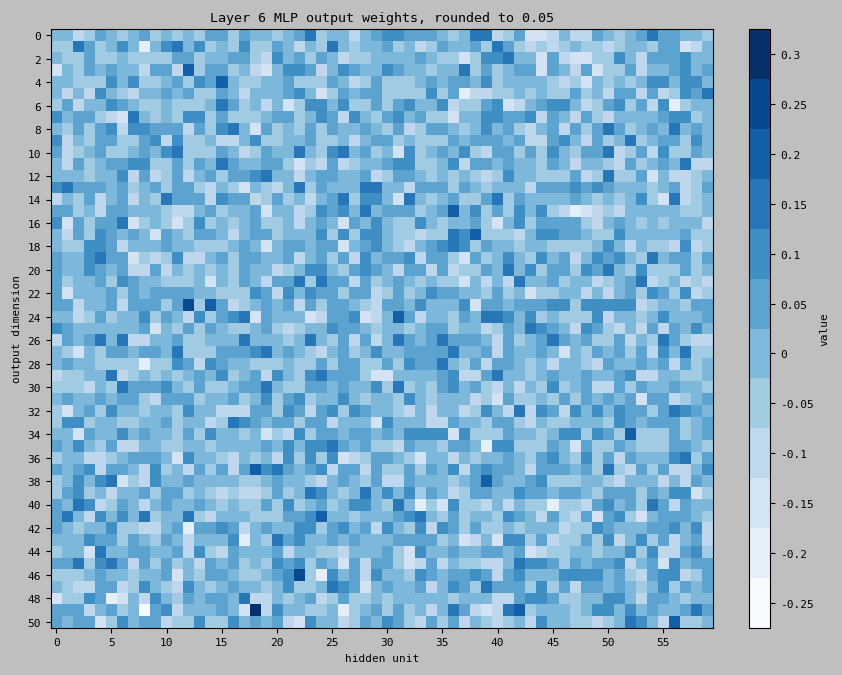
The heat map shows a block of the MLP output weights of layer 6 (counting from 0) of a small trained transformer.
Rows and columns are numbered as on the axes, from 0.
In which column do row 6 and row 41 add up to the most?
24
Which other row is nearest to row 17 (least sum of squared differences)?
30
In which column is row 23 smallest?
38
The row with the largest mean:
23
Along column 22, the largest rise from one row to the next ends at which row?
13
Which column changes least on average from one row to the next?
59
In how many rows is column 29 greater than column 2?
21
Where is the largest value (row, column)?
49, 18
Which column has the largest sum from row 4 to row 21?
28
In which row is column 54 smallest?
12
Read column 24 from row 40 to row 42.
0.05 0.2 -0.05
